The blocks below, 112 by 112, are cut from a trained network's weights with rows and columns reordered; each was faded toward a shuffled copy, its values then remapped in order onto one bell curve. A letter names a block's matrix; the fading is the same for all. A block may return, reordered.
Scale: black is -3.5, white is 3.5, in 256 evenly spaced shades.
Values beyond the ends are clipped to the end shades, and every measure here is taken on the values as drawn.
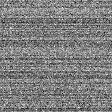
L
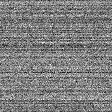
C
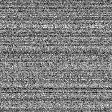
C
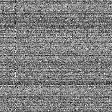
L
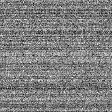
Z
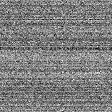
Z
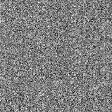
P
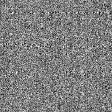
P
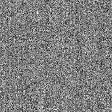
P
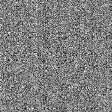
P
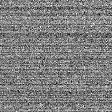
L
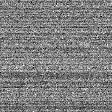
L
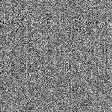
P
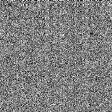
P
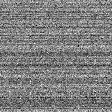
Z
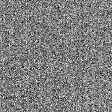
P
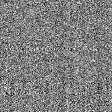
P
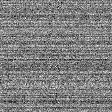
Z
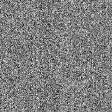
P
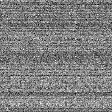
Z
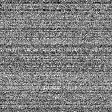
C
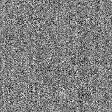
P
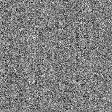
P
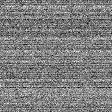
C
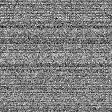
C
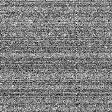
L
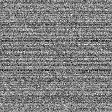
C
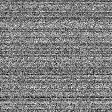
C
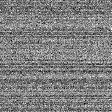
L
